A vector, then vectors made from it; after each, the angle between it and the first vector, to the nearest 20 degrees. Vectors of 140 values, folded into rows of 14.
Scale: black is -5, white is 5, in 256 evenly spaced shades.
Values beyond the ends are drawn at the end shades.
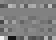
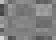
60 degrees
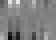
60 degrees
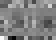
40 degrees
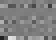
160 degrees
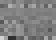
20 degrees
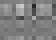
100 degrees
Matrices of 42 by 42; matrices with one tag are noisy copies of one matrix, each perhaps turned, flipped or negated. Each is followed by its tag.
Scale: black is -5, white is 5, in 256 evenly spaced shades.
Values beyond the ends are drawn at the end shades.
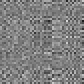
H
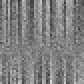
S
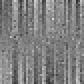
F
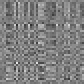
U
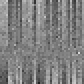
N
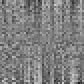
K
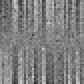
F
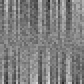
F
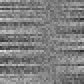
S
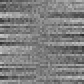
F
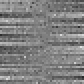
F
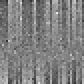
N
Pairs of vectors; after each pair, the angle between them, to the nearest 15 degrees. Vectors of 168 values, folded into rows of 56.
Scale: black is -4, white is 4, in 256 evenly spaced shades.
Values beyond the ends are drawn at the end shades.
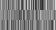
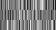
150 degrees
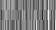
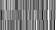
15 degrees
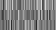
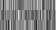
45 degrees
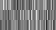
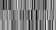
165 degrees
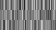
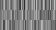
15 degrees
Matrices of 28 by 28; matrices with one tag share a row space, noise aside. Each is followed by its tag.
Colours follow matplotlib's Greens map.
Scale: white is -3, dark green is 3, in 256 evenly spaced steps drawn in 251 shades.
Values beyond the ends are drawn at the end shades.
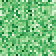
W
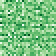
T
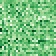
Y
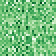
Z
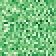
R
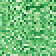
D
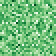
W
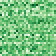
Y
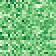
T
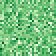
W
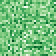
D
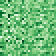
T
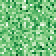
D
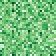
W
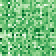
T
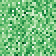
Z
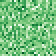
Z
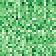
Z
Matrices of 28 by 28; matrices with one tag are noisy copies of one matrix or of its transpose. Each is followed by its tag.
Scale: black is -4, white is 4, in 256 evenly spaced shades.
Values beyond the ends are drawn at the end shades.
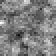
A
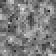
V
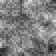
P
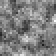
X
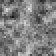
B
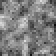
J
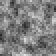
X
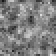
V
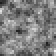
V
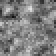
B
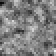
V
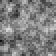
B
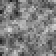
B
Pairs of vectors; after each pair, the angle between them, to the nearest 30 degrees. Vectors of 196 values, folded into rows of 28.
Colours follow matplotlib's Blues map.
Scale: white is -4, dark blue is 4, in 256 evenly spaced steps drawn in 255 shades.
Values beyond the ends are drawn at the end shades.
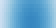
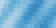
60 degrees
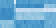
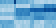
150 degrees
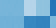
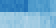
120 degrees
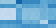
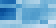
150 degrees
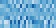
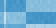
90 degrees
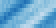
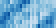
30 degrees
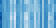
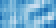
60 degrees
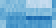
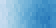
90 degrees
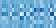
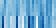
90 degrees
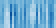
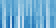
90 degrees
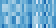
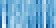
120 degrees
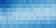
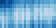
30 degrees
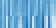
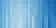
90 degrees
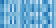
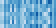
150 degrees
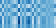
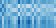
30 degrees
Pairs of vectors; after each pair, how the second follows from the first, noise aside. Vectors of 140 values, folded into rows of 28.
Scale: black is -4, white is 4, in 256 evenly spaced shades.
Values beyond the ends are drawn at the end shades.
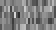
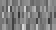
partly zeroed.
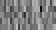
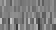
negated, partly zeroed.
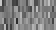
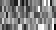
reversed, negated, scaled up.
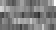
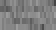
negated, shrunk.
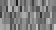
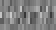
negated, partly zeroed.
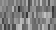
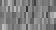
wrapped around, negated, partly zeroed.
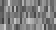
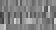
partly zeroed.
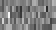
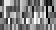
reversed, negated, scaled up.
